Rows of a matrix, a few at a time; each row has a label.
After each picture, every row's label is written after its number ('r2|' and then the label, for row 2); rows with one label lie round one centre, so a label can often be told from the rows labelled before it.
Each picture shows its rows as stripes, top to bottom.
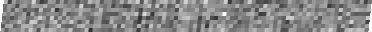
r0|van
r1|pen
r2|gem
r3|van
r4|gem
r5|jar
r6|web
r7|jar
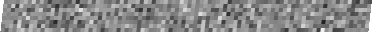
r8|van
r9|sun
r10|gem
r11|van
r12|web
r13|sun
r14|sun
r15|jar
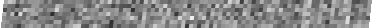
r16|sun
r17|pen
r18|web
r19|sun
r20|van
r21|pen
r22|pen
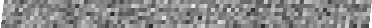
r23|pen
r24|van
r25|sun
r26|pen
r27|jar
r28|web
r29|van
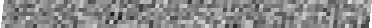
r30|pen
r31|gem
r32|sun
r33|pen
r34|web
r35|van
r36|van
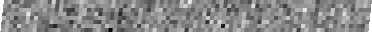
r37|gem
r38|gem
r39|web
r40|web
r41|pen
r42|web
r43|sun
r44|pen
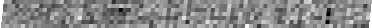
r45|pen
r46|sun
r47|pen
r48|pen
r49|gem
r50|pen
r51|van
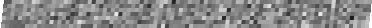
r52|jar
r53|web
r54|van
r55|web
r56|sun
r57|gem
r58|pen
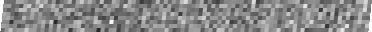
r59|gem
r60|web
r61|jar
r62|pen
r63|van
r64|gem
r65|pen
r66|web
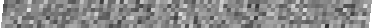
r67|web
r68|gem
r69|web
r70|van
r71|gem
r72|sun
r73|pen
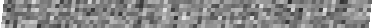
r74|jar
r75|gem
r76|jar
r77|pen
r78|gem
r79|jar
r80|sun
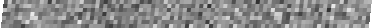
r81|gem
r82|web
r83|pen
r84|jar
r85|jar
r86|web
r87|pen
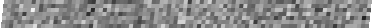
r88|pen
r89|sun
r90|jar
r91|pen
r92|van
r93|gem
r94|jar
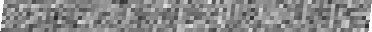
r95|pen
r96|jar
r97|sun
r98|gem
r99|sun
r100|web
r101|van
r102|gem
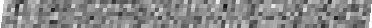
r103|pen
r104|sun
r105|sun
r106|pen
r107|jar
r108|sun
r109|sun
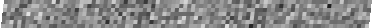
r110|gem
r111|pen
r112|van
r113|web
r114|gem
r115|van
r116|sun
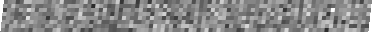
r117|web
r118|pen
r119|web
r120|pen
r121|web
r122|jar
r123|van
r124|pen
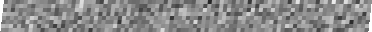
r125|web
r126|gem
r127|gem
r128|van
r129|jar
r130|web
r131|sun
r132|jar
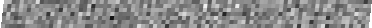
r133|sun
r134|jar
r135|jar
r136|gem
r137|pen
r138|web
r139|pen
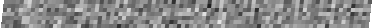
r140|web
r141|web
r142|gem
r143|van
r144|web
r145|web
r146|pen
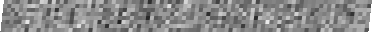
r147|gem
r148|jar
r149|gem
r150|web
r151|gem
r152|web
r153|gem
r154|jar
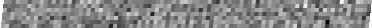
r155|gem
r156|web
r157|jar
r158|van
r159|sun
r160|pen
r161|pen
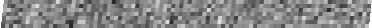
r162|pen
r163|jar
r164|pen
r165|jar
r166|web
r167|web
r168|gem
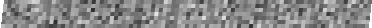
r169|jar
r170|van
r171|jar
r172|pen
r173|van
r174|gem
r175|sun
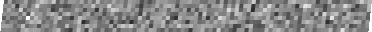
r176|gem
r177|sun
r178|sun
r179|jar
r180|web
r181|pen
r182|van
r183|web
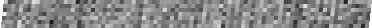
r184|jar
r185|sun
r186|jar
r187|sun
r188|van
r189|sun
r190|sun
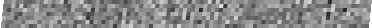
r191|pen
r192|sun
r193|jar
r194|pen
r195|pen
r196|jar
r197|van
